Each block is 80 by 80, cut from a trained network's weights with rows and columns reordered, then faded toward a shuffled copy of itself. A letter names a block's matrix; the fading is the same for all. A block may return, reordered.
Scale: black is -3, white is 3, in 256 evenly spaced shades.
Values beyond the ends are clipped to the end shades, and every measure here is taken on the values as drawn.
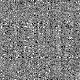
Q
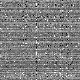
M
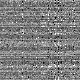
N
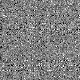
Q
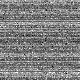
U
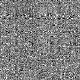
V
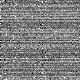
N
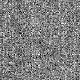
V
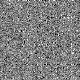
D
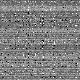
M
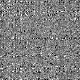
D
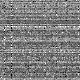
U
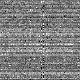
U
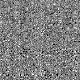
D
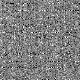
Q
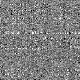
V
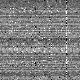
N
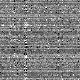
N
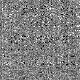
D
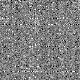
Q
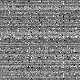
M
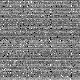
M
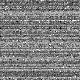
U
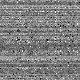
M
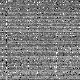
M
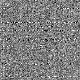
V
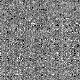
D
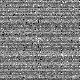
N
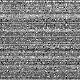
U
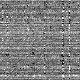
U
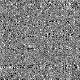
Q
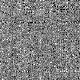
D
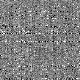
D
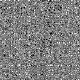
V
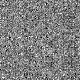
V
